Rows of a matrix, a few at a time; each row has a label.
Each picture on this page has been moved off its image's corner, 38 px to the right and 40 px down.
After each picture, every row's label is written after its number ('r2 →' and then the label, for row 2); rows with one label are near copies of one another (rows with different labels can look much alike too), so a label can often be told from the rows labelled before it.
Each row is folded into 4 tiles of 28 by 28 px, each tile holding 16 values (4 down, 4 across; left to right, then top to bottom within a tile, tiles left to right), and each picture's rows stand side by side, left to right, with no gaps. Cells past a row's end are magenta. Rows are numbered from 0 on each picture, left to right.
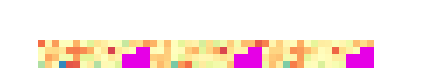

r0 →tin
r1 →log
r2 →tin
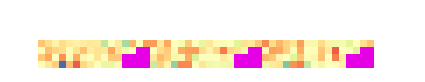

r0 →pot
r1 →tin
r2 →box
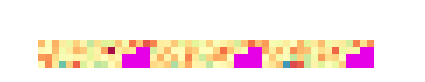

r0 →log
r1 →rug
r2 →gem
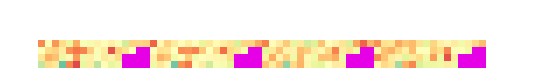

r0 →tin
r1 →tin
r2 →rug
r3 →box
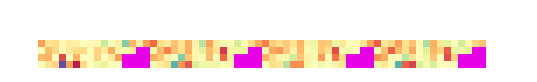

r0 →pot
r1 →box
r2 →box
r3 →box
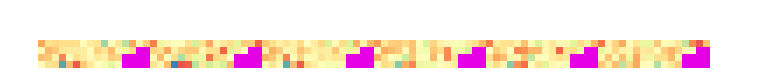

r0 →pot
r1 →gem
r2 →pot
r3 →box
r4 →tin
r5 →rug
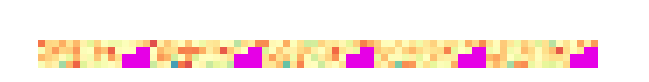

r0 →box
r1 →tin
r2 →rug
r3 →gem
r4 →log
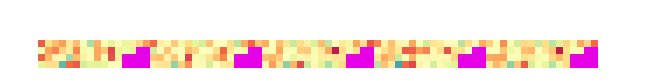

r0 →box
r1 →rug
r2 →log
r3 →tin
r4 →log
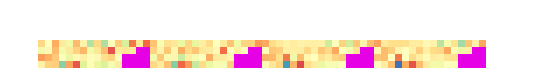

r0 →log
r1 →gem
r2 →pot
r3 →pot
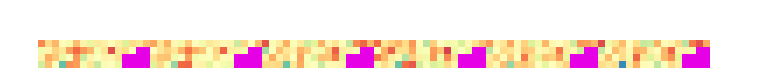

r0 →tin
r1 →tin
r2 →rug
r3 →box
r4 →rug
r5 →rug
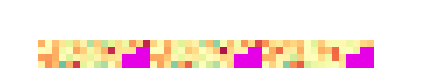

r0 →log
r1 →log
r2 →box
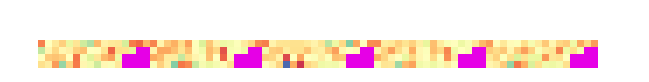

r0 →rug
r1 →box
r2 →pot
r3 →box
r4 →gem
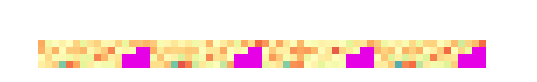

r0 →gem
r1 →gem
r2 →tin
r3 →gem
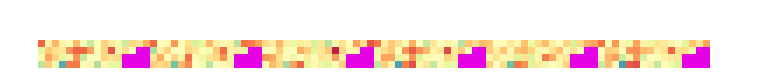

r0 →tin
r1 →rug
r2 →log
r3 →tin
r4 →gem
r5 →tin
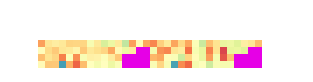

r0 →pot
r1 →box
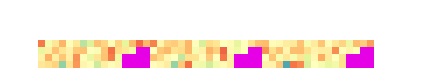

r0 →rug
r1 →box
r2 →gem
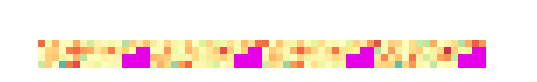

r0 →tin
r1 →log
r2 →tin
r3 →rug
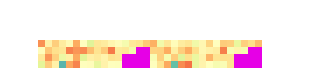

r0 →tin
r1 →gem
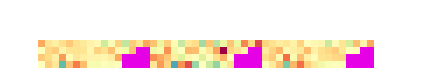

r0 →pot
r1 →log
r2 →pot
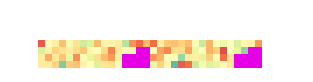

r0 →rug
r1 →box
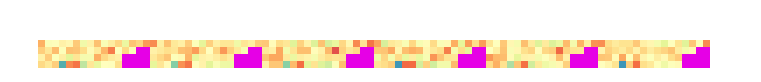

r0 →gem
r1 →tin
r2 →log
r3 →gem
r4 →log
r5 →pot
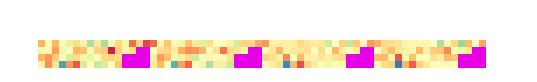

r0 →log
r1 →tin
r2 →pot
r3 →pot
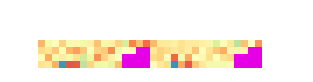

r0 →gem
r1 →pot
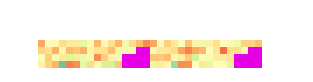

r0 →gem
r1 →tin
